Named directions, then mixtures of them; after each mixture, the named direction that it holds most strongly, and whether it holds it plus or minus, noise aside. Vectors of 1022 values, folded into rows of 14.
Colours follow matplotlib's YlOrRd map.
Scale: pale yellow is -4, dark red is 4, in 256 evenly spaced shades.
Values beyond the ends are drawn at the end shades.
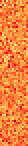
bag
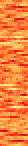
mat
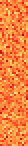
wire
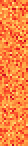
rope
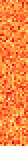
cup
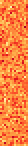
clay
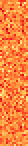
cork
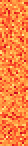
wire, minus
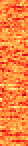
mat, plus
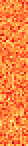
cup, plus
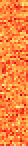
cup, minus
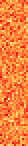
cup, plus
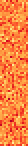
cup, minus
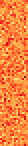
clay, minus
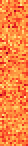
cork, minus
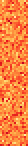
cup, minus
